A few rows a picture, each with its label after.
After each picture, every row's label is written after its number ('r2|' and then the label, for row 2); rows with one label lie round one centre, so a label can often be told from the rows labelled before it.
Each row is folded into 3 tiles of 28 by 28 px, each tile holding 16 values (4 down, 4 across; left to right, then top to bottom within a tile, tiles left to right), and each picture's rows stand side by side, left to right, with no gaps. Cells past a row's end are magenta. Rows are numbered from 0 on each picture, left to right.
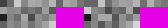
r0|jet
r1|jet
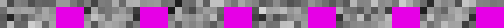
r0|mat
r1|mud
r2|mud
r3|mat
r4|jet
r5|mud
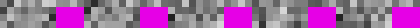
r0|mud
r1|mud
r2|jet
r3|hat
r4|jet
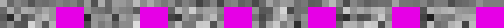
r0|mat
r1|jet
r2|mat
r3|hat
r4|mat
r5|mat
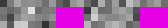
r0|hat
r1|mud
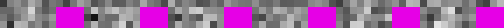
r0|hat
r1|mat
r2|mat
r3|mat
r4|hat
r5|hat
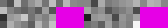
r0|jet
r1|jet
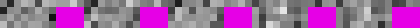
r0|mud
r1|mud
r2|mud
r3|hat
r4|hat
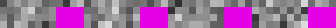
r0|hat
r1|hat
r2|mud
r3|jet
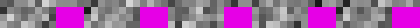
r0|mud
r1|mud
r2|hat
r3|hat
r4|mud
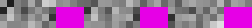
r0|mud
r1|mud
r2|jet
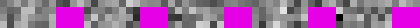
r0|hat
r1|mud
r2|mat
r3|hat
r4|jet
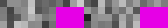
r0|hat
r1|jet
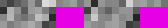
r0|mud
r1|mud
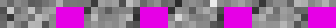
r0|mat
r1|mud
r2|mud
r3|mud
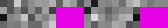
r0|jet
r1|mud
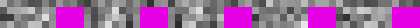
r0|mat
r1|hat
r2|hat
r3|jet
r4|mat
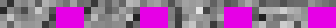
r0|mud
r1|mud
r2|hat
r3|mat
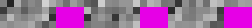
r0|mud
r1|jet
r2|mud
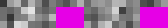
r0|hat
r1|hat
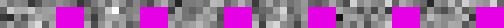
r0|mat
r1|hat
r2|mud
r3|hat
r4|jet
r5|mud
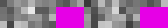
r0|hat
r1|hat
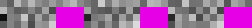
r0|jet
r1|jet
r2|jet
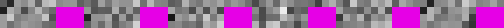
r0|mud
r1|jet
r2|jet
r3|hat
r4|jet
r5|mud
